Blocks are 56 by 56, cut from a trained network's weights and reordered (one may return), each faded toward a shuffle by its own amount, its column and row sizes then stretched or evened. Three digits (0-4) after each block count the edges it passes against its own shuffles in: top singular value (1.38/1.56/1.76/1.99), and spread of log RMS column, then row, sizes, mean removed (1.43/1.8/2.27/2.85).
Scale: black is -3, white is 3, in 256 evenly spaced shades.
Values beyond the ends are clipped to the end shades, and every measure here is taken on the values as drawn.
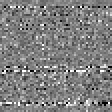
2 0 4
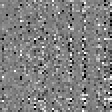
2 4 0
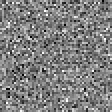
2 0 0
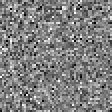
2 1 1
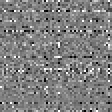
2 1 4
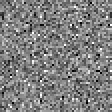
1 1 0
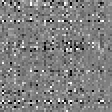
4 4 3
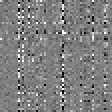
2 4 2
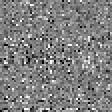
2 2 2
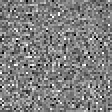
1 1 2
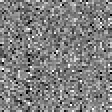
3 1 0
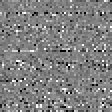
0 0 4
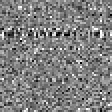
3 0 2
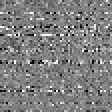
3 0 4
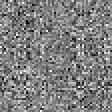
4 2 2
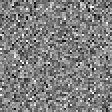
2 2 0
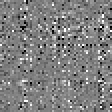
0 4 3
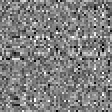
4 1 1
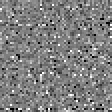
2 1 2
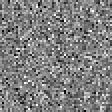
1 0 0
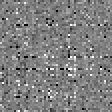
3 2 2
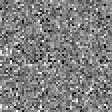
0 2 0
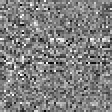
4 0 2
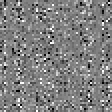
2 4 1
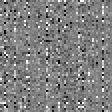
1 4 0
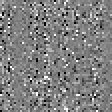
2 4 0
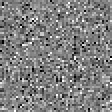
0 1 0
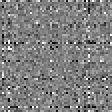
2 2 3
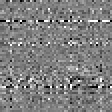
4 0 4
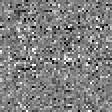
2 2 2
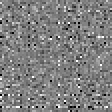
3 2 2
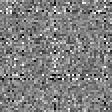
1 1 3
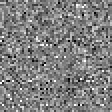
1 0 1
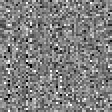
2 2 0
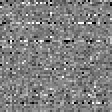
1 0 3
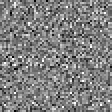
2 0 1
